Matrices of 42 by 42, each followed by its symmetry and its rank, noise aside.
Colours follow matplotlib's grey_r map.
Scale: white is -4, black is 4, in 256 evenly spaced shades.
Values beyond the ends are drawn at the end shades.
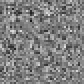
antisymmetric, rank six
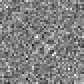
symmetric, rank twelve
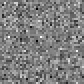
antisymmetric, rank twelve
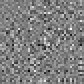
antisymmetric, rank six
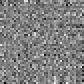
no symmetry, rank eight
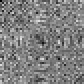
symmetric, rank six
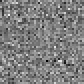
no symmetry, rank twelve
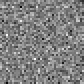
no symmetry, rank twelve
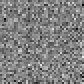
no symmetry, rank eight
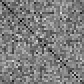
symmetric, rank twelve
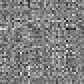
no symmetry, rank six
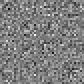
symmetric, rank eight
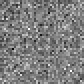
symmetric, rank twelve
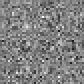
no symmetry, rank eight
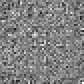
symmetric, rank twelve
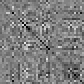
symmetric, rank six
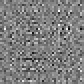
no symmetry, rank six
